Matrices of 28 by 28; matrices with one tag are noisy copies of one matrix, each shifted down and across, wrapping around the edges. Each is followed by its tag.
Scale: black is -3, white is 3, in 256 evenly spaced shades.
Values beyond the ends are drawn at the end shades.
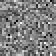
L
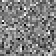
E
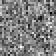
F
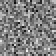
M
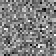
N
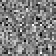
M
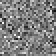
E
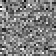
N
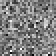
M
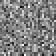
M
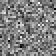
N
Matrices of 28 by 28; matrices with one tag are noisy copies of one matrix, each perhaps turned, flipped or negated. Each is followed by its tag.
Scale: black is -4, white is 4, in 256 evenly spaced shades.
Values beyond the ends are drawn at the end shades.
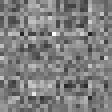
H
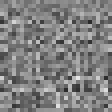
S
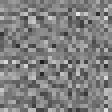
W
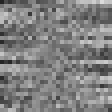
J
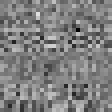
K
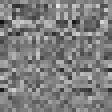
S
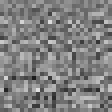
S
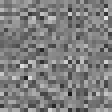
W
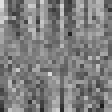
J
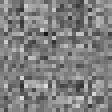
H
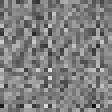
W
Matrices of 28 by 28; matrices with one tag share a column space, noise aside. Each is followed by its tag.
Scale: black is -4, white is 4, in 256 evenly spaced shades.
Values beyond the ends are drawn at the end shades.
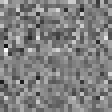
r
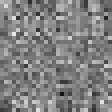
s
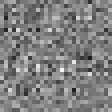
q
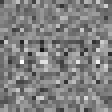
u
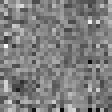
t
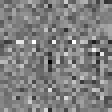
u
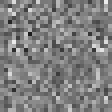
r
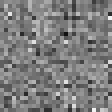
s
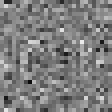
u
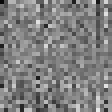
t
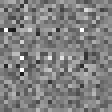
q
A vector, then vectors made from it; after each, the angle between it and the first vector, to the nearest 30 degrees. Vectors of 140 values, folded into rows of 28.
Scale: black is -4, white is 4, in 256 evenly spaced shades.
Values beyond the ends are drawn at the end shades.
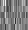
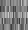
90 degrees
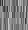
90 degrees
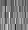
120 degrees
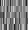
60 degrees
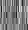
90 degrees
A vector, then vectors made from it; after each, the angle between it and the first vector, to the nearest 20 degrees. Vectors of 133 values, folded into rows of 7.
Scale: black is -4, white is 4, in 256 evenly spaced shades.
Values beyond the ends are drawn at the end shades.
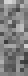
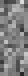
140 degrees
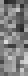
160 degrees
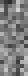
140 degrees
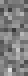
100 degrees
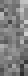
80 degrees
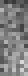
140 degrees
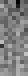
80 degrees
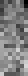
120 degrees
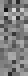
100 degrees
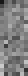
100 degrees
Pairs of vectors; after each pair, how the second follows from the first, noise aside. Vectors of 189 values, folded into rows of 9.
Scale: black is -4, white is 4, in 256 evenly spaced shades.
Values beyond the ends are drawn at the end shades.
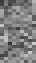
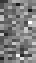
shuffled.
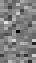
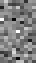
reversed, negated.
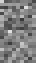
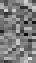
shuffled.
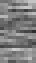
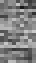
negated.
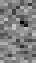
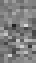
negated, partly zeroed.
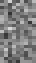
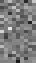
partly zeroed.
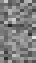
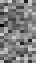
reversed, negated.
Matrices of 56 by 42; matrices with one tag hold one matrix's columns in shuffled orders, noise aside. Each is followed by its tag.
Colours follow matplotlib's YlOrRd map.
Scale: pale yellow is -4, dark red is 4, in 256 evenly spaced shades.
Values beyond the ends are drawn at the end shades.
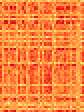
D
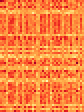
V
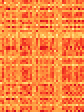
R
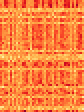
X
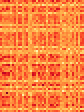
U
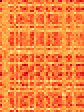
U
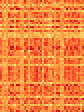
R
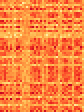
R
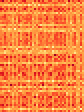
U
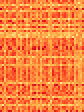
R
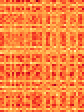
U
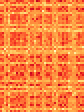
U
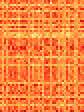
R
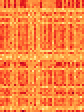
X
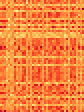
R
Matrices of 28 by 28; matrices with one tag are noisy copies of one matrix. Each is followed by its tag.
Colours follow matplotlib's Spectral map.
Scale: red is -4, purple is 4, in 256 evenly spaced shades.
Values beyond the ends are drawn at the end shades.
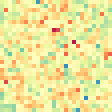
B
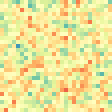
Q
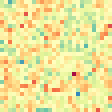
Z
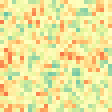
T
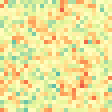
Q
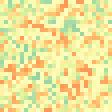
Q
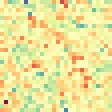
Q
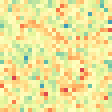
Q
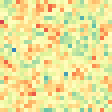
Z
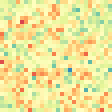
B
